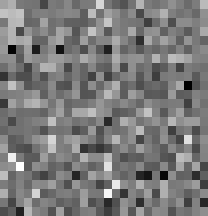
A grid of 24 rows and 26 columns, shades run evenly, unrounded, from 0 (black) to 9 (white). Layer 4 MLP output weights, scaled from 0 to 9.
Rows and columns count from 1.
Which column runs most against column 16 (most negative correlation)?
14
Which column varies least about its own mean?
17
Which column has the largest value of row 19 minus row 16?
3
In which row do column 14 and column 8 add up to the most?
22
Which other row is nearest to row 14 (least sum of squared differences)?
7
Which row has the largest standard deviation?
20
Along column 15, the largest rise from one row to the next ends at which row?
21
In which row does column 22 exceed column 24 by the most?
10
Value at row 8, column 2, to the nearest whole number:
5
